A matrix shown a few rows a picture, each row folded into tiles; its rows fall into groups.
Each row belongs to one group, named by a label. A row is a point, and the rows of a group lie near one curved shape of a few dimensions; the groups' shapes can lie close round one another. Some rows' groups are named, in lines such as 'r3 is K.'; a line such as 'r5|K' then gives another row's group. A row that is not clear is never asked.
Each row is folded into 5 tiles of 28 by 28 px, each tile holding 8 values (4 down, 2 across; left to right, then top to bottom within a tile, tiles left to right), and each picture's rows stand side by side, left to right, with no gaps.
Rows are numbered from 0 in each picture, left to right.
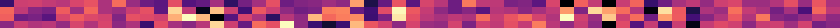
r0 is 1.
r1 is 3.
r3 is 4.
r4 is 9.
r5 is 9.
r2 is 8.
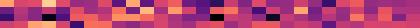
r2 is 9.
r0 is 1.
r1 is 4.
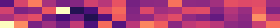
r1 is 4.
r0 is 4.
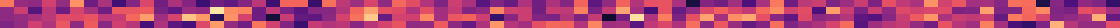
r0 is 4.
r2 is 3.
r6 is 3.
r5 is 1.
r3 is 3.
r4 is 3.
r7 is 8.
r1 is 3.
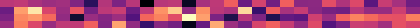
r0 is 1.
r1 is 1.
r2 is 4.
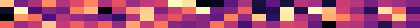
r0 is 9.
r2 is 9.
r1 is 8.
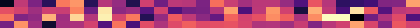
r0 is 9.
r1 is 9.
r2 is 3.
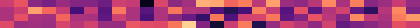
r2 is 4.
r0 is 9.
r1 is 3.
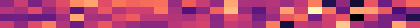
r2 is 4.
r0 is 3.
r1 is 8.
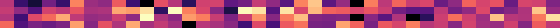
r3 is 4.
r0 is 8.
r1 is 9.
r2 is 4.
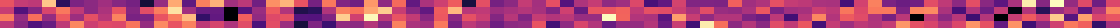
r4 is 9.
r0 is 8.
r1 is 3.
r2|3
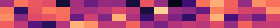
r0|8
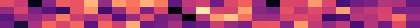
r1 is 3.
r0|8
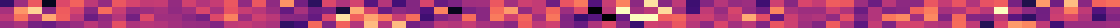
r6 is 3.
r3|9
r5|3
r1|3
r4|3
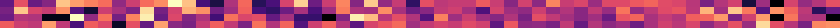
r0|3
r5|4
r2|3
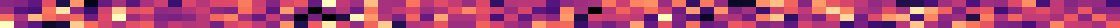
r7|8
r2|1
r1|3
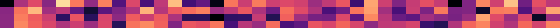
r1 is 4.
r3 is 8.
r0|3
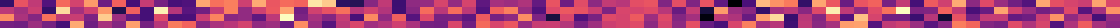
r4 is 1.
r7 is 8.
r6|4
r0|1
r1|8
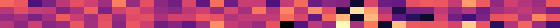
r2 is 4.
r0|8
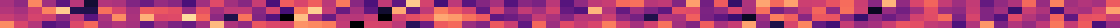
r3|1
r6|1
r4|3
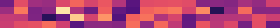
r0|3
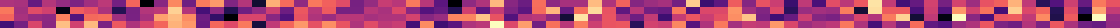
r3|8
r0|4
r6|9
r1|3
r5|3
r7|9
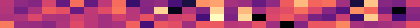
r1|9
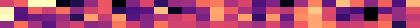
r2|3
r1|9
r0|8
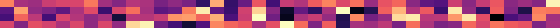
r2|4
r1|8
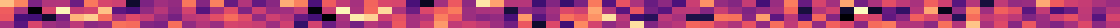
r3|3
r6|9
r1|4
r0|3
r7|3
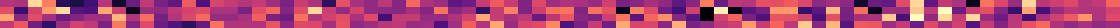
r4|4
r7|1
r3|8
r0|8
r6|9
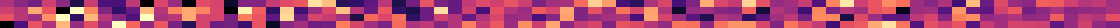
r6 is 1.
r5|1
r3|9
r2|8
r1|9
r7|3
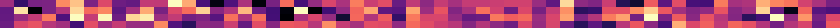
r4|3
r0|9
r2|9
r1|8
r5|3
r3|3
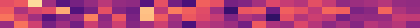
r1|9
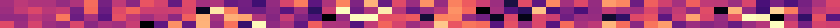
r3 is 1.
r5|3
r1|4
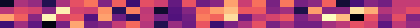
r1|3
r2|3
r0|1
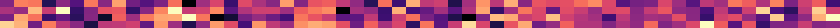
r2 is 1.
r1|1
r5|4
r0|4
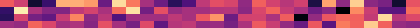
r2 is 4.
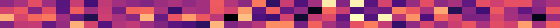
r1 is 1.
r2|4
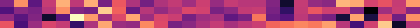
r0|3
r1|4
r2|3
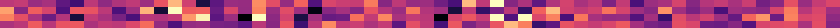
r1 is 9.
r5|3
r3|4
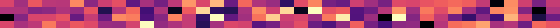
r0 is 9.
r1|4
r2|9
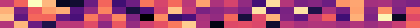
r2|9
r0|8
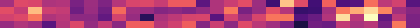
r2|3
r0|9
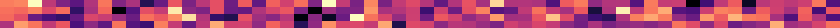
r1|3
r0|8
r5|1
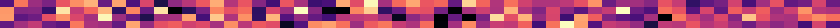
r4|4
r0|1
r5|9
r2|8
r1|9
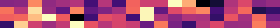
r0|3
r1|8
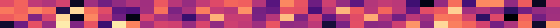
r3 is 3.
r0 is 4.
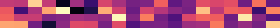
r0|8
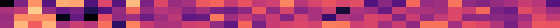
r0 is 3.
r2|1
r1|3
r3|4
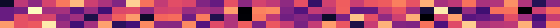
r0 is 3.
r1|9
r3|9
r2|3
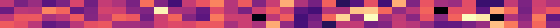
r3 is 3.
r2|3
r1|9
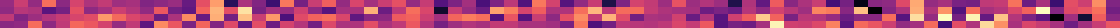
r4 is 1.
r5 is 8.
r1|9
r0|4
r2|9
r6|9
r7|4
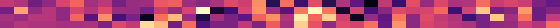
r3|3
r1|4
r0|9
